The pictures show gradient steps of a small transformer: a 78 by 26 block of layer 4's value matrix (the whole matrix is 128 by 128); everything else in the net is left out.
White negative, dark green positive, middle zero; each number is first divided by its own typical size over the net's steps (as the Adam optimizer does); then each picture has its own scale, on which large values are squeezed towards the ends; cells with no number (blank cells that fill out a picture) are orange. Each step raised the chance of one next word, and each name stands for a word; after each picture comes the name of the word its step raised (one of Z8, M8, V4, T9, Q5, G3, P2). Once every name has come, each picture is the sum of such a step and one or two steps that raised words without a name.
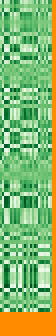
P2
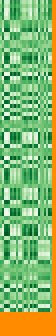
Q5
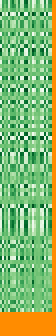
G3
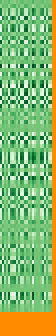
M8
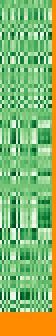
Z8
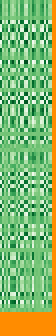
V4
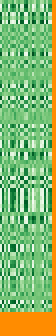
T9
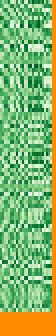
M8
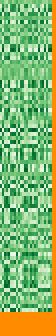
P2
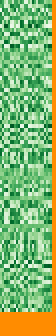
G3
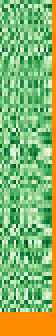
Z8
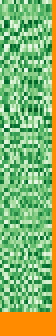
V4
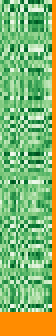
T9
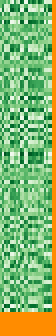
T9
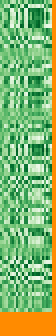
Z8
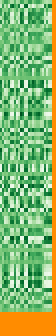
P2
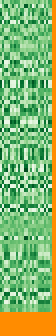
V4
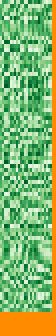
M8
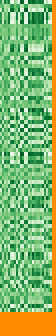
P2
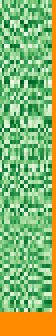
V4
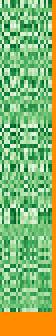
G3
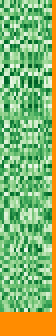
M8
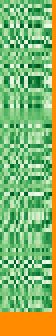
M8
